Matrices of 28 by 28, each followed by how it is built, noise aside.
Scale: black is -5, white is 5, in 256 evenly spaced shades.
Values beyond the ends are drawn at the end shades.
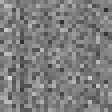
repeating rows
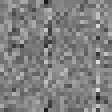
uneven columns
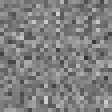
blocks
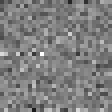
uneven rows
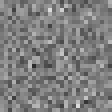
low rank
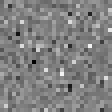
sparse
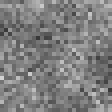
smooth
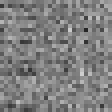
blocks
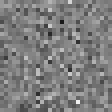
uneven columns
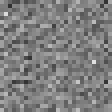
repeating rows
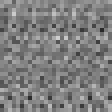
repeating columns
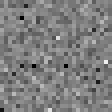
sparse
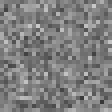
blocks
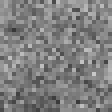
smooth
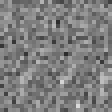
repeating columns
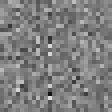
uneven columns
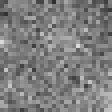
smooth
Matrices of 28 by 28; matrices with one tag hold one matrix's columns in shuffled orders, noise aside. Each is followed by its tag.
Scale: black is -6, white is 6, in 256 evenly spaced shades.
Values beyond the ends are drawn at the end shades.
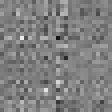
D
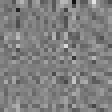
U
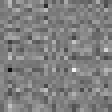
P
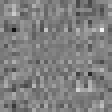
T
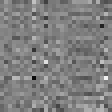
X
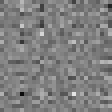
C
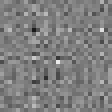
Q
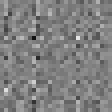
D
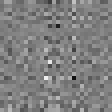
X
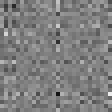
C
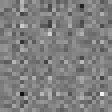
C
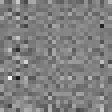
X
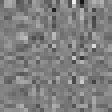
U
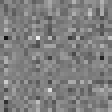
D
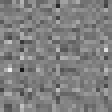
P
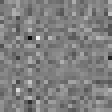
D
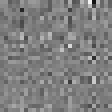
U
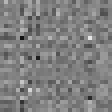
D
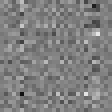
C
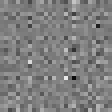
X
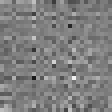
X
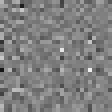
P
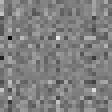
D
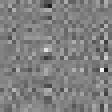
P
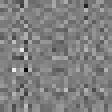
P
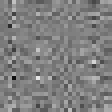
X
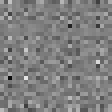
X
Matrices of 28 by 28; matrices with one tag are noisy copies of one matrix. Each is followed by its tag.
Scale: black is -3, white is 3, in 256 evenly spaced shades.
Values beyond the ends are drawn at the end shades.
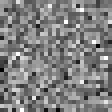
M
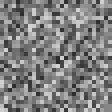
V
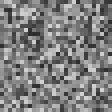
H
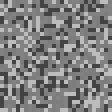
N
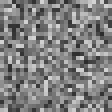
V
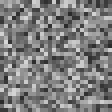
M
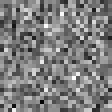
H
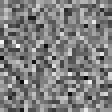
V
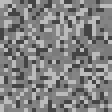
V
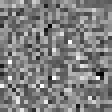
M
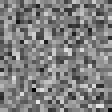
V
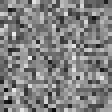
M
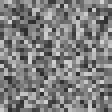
V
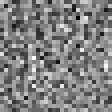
V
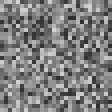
H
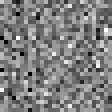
V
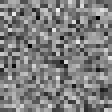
M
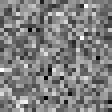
H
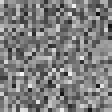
N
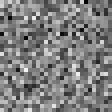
H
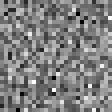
N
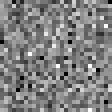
V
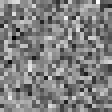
H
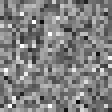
H
